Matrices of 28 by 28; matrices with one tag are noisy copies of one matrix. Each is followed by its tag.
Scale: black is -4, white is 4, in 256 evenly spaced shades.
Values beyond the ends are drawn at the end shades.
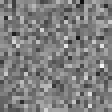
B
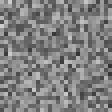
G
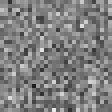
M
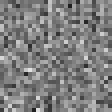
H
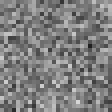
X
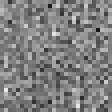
M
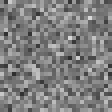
G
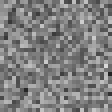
G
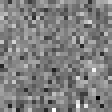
M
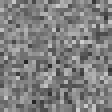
M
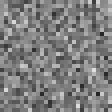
M
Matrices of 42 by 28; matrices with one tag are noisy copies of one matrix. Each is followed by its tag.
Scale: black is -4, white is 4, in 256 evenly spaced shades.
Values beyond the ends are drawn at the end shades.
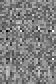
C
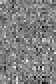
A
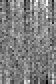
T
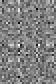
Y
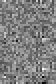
A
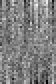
T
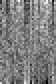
T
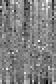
T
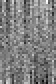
T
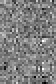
A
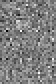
C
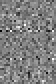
C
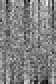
T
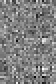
A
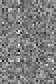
Y
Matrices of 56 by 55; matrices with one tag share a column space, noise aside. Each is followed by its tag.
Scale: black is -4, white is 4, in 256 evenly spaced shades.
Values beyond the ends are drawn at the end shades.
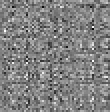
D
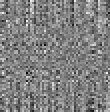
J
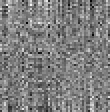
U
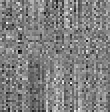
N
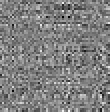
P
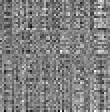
N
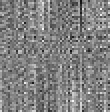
N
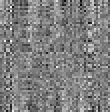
U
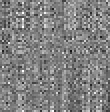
N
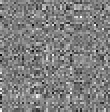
P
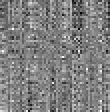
N
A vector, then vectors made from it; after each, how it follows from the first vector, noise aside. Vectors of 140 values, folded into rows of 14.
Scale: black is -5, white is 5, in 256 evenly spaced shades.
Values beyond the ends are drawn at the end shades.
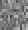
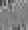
reversed, negated, partly zeroed.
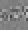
partly zeroed.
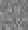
wrapped around, shrunk.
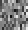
scaled up.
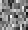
negated, scaled up.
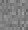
wrapped around, shrunk.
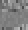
partly zeroed.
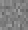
wrapped around, shrunk.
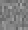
wrapped around, shrunk.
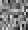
negated, scaled up.
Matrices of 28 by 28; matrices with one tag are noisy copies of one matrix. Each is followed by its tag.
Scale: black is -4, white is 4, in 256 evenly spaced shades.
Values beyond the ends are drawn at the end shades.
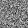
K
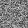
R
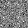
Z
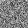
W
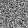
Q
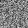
Q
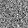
Q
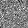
K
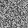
Q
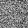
R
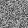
Z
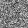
W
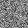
Z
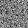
Q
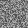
Q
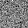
R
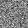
Q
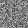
Q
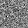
Q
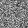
R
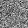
Z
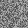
Z
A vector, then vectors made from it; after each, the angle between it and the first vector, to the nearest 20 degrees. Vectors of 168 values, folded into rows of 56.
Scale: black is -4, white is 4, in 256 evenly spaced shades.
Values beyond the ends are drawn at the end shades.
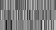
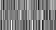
120 degrees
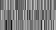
20 degrees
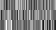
160 degrees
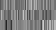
20 degrees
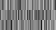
40 degrees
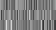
160 degrees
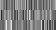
160 degrees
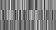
100 degrees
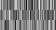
100 degrees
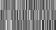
160 degrees
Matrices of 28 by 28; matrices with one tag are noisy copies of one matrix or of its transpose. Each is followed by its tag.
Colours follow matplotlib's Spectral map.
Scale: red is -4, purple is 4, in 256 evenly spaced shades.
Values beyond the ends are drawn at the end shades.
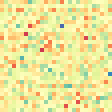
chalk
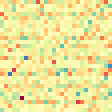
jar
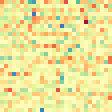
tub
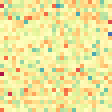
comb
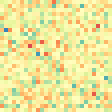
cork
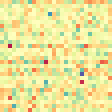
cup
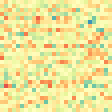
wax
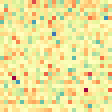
comb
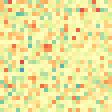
chalk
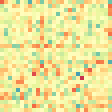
cup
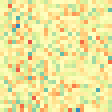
wax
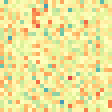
chalk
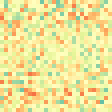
comb
